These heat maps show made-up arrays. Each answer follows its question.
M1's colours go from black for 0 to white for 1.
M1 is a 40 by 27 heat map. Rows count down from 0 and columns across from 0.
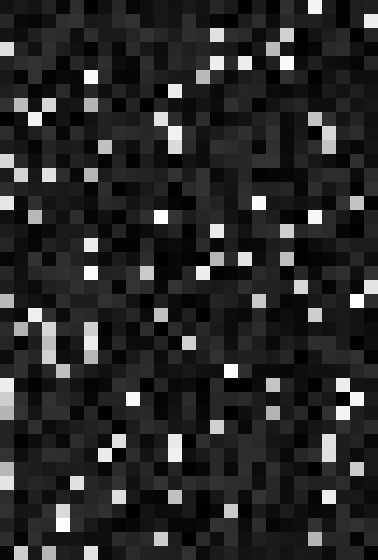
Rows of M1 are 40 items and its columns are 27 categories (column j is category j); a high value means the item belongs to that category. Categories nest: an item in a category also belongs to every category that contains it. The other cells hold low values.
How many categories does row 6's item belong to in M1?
1
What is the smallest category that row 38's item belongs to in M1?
11
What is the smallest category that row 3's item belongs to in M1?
19
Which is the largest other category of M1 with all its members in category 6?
3
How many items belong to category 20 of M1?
4
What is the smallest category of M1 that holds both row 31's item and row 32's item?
23
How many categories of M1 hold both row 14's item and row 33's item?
2
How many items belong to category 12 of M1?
6
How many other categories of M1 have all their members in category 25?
2
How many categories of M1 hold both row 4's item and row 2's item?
2
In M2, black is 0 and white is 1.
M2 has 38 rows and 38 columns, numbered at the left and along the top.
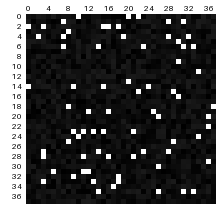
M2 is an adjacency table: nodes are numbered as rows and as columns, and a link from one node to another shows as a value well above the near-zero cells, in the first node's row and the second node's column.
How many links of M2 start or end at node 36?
3
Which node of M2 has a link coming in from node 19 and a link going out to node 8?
node 25
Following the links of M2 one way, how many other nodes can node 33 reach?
8
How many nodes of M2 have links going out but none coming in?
5
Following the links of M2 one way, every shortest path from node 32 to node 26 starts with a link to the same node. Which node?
node 9
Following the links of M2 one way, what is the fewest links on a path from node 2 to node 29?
2
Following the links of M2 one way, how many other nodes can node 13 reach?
3
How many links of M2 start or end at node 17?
1
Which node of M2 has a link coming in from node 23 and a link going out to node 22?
node 15
